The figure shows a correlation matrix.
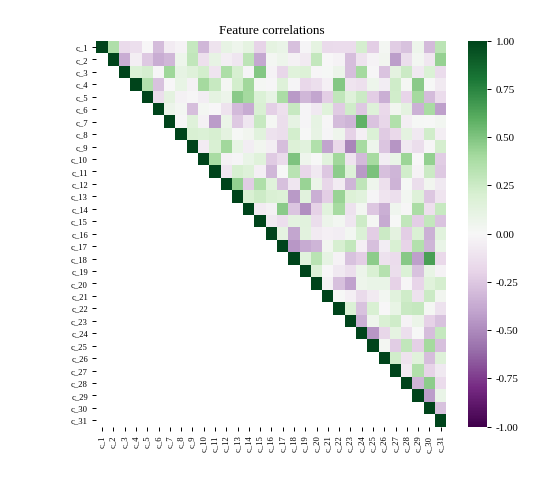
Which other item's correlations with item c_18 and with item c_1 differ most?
c_30
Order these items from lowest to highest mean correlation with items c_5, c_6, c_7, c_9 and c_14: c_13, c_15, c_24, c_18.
c_18, c_13, c_15, c_24
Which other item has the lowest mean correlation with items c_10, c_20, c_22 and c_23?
c_24
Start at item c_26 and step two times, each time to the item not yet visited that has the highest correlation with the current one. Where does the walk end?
c_12
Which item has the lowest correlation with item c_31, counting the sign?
c_6
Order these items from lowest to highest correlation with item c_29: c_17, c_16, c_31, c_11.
c_11, c_31, c_16, c_17
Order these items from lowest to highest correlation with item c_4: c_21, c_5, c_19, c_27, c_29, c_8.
c_19, c_21, c_8, c_27, c_5, c_29
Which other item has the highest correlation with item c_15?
c_3
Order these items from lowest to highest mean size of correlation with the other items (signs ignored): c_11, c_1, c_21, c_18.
c_21, c_1, c_11, c_18
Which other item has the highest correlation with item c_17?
c_14
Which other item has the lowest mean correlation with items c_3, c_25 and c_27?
c_2
